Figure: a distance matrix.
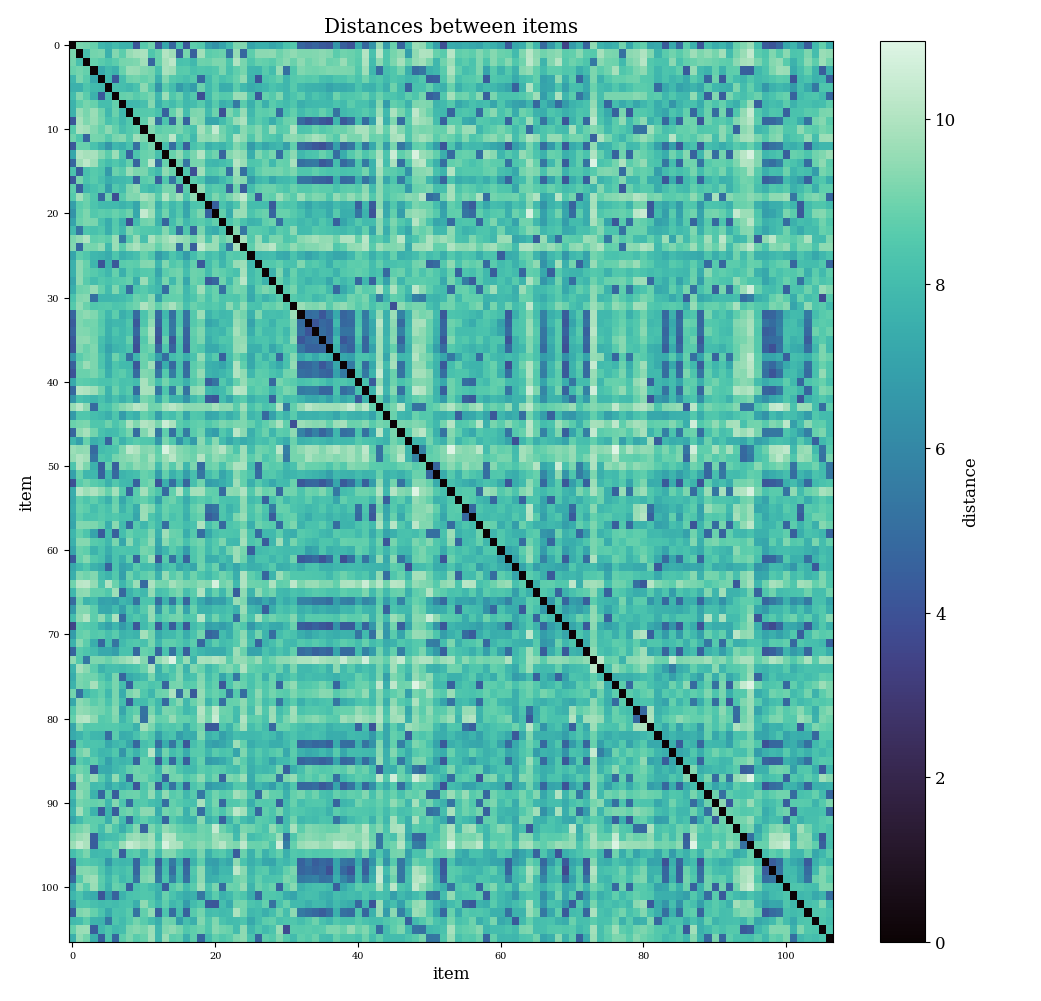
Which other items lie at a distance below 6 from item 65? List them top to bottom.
7, 23, 68, 75, 96
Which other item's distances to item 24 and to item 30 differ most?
105
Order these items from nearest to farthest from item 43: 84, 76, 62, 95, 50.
95, 62, 50, 84, 76
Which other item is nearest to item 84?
74
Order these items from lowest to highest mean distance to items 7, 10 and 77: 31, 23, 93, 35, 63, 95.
93, 23, 63, 35, 31, 95
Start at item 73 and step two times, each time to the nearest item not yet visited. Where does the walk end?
2
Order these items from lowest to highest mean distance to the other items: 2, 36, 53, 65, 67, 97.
97, 36, 67, 65, 53, 2
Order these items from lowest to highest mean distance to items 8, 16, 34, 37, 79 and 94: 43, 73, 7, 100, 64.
100, 7, 64, 43, 73
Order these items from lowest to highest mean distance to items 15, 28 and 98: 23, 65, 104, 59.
104, 59, 65, 23
